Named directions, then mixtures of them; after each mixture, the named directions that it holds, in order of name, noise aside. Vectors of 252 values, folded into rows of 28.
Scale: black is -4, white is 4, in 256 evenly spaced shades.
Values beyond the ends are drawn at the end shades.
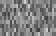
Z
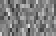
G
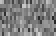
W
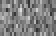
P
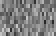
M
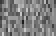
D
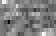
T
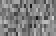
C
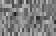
C, P, W.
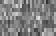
C, T, W.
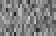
P, Z.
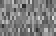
W, Z.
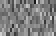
G, M, P.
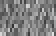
D, G, M.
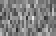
D, G, Z.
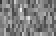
G, P.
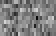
C, P, T.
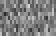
G, Z.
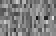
C, D.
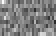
P, T, W.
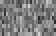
W.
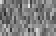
M, P, W.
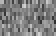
W.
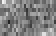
C, T.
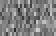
C, P, Z.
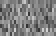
D, Z.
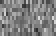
W.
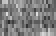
D, T.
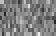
W, Z.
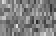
M, P, T.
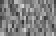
D, G.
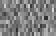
C, G, Z.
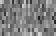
W.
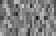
C, D, G.
